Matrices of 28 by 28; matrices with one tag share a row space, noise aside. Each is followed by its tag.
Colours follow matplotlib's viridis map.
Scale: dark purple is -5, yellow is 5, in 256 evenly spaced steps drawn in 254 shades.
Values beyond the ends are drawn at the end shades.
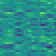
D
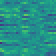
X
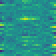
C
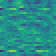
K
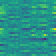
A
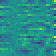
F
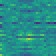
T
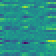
X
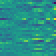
F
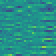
D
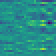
D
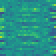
C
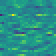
K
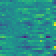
F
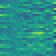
F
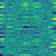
C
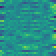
C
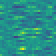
K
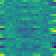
C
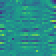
C
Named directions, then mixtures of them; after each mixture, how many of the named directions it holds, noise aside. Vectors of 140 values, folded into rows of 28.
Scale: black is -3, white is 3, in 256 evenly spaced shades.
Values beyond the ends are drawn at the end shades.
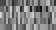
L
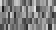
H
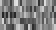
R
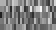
one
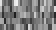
two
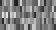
one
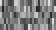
three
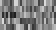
one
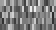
three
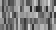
three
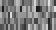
two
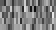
three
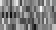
two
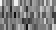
three
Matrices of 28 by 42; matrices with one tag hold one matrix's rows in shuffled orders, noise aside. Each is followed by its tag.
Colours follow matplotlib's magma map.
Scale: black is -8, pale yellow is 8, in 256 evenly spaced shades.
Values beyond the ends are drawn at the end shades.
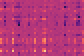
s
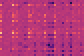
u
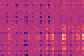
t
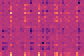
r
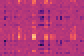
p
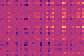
t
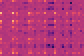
u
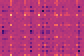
r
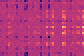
t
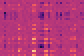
p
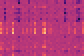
s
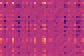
s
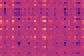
s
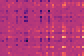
t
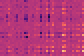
t
